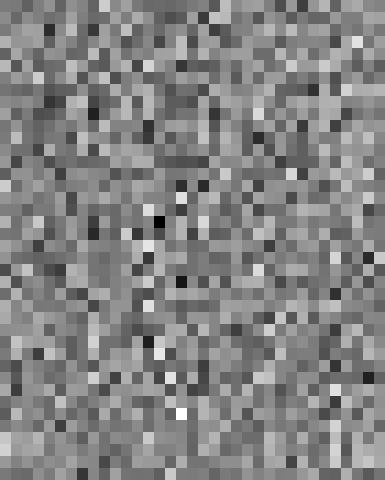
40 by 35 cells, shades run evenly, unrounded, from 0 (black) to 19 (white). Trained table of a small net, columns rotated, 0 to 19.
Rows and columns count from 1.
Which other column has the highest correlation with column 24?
12
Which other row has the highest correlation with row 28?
4
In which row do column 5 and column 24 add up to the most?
13
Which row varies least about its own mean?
36
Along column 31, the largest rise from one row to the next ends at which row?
26
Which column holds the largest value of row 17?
17
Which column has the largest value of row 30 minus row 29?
14
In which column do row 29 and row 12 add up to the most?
2
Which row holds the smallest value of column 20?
10
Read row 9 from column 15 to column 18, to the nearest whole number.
10 7 7 6
